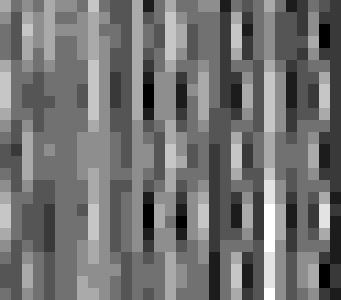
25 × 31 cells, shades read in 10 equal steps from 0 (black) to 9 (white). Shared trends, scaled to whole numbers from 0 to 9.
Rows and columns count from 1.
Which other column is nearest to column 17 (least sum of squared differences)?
29
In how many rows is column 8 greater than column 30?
14
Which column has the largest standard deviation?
30
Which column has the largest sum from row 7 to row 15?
25
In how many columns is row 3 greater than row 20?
17
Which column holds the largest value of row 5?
16
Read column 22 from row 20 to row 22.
3 4 6
